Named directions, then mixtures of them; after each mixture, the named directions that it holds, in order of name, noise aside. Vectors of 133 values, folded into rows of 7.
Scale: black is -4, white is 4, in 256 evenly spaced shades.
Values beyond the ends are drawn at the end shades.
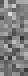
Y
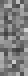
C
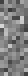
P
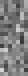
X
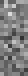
Y.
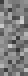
C, P.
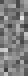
P, X.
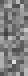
C.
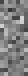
P.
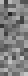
P, Y.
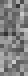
C, X.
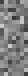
P.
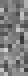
X.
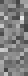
P, X.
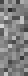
P.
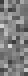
P, X.
